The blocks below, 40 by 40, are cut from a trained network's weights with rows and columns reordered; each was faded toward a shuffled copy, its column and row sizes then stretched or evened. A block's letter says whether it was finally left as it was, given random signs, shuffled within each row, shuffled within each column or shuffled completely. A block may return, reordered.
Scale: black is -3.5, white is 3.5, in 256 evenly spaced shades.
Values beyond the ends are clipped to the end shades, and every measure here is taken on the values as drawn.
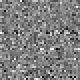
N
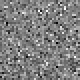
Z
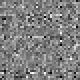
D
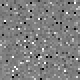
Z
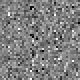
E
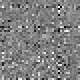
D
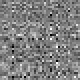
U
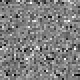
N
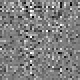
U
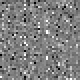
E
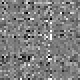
D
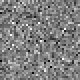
Z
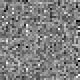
E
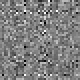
U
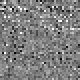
N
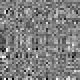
U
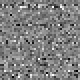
N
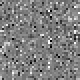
E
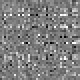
U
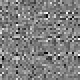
U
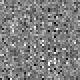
E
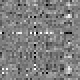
U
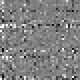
D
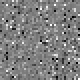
E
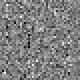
E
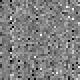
E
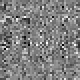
U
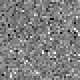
Z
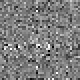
D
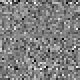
N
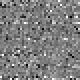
N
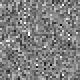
E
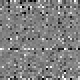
U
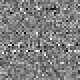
N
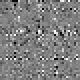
U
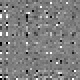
U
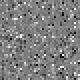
E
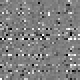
U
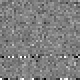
N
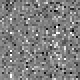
E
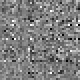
D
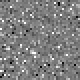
Z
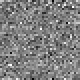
N
